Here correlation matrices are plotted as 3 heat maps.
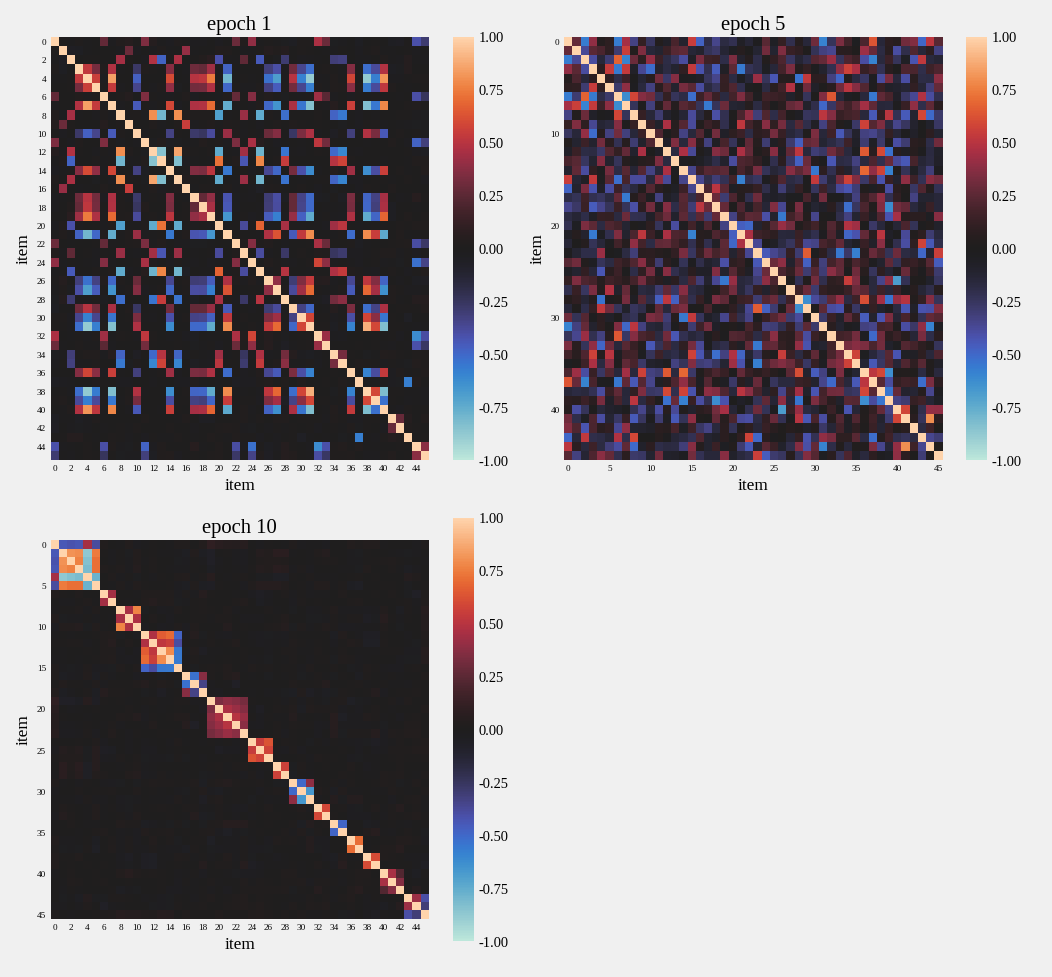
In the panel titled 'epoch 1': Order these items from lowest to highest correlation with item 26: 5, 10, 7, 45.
7, 5, 45, 10
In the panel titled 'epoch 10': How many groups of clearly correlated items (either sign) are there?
15
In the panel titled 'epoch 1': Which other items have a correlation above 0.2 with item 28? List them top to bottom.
13, 20, 25, 34, 35
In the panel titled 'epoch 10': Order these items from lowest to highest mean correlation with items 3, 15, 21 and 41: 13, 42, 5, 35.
13, 35, 42, 5
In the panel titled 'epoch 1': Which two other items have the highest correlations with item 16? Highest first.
9, 1
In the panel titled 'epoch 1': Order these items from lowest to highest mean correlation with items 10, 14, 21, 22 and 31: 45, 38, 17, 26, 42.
17, 45, 42, 26, 38
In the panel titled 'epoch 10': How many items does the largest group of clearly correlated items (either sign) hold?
6
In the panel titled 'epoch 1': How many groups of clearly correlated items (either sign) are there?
6
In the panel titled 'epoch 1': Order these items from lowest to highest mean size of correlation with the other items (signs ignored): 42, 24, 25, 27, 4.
42, 24, 25, 27, 4
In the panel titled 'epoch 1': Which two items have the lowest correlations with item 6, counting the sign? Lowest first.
44, 45
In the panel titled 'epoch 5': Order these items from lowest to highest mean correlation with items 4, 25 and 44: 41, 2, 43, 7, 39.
43, 2, 39, 7, 41
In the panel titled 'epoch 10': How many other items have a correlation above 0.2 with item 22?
4
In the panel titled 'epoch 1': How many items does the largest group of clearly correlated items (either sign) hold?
19
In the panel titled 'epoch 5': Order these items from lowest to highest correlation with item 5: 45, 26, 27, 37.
37, 26, 45, 27
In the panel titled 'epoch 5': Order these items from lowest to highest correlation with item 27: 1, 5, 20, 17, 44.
44, 17, 1, 20, 5
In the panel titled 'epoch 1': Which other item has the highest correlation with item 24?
32
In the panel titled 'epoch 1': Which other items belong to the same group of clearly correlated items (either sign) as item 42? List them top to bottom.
41
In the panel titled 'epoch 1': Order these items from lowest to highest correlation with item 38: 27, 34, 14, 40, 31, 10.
40, 14, 34, 10, 27, 31
